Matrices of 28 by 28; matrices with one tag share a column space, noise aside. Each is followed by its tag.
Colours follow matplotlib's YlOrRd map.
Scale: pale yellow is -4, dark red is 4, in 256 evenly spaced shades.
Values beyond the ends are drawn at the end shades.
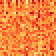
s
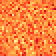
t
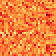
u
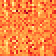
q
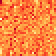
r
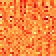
r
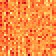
s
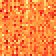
q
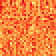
r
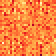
q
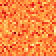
u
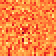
t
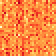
s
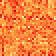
r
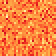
t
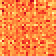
q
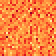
t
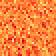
t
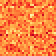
u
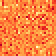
r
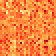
q
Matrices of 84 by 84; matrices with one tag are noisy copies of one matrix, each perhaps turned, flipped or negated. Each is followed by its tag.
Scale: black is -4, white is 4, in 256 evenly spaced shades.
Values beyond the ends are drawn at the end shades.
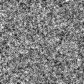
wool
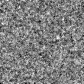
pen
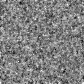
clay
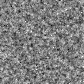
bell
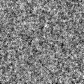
pen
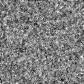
wool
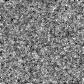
clay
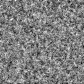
bell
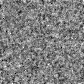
clay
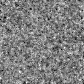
clay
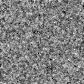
clay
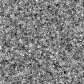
bell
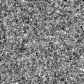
wool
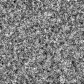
bell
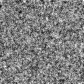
clay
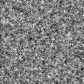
bell
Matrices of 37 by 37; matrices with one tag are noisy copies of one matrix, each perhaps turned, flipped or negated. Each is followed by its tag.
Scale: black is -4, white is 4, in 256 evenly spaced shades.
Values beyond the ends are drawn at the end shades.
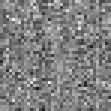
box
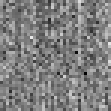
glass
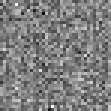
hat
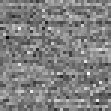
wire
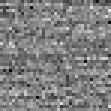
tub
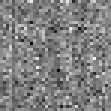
box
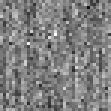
wire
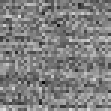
tub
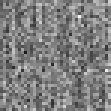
tub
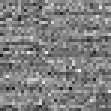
tub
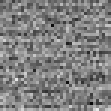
tub
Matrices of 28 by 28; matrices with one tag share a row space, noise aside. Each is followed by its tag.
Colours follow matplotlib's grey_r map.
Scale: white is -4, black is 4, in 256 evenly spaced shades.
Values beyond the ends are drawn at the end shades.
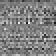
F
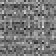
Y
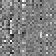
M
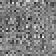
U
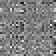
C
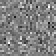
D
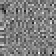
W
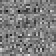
U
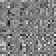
D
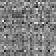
Y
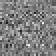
U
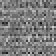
F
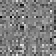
C
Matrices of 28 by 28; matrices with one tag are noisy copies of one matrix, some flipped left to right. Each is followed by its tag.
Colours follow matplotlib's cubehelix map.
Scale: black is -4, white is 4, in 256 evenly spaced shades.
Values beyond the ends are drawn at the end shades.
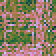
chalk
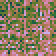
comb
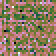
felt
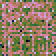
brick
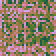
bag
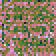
felt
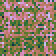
brick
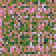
bag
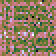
felt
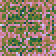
felt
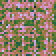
brick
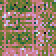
chalk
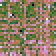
comb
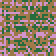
felt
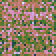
brick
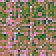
comb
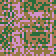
chalk
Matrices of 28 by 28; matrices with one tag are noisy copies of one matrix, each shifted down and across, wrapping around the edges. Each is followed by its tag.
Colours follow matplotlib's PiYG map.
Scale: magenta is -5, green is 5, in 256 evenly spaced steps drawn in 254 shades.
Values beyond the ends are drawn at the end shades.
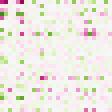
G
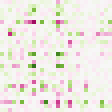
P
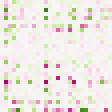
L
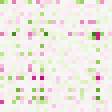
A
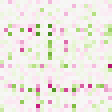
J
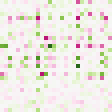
L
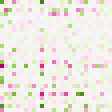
L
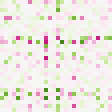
J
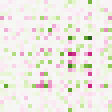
G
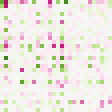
A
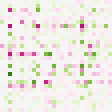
L
